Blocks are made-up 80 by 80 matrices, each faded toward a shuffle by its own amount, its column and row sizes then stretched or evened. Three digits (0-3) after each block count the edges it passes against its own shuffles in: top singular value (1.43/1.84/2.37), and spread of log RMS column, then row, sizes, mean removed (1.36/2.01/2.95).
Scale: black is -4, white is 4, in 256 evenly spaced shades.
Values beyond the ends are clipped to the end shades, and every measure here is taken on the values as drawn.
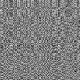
3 2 1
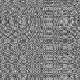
3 0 0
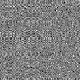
3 0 2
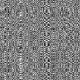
3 3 0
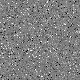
0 0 0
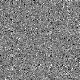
1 1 1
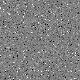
0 1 1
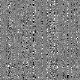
1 3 1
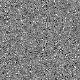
0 2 0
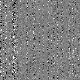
0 3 0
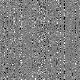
1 3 0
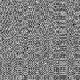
3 1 0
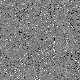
0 1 0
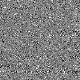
1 1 2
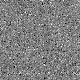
0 0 1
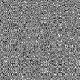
3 1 1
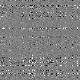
1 2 3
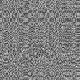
3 0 0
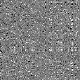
2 2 0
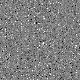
0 1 0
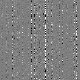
2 3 0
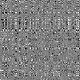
3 2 2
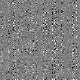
0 3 2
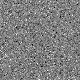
1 0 0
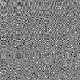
3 0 1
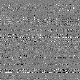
2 1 3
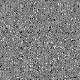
2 1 1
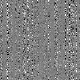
1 3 0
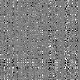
2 3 2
